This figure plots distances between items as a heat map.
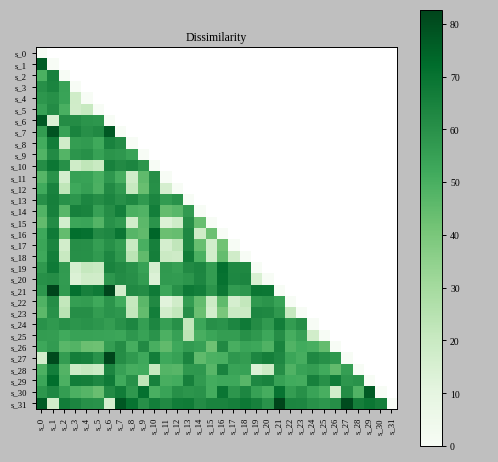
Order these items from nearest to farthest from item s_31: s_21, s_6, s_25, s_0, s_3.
s_6, s_25, s_3, s_0, s_21
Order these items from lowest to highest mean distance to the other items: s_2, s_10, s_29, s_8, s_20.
s_2, s_8, s_20, s_10, s_29
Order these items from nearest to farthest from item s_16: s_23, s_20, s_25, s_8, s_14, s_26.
s_14, s_23, s_8, s_25, s_26, s_20
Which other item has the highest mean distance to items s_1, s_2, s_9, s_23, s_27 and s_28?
s_21
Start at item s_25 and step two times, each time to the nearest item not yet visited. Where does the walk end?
s_13
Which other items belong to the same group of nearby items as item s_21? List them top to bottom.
s_7
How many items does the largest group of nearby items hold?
9
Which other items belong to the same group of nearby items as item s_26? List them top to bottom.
s_30
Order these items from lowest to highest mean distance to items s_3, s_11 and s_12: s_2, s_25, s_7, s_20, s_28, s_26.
s_2, s_28, s_20, s_26, s_25, s_7
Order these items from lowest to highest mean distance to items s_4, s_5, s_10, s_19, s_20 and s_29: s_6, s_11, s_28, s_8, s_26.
s_28, s_26, s_11, s_8, s_6
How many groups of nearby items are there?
9
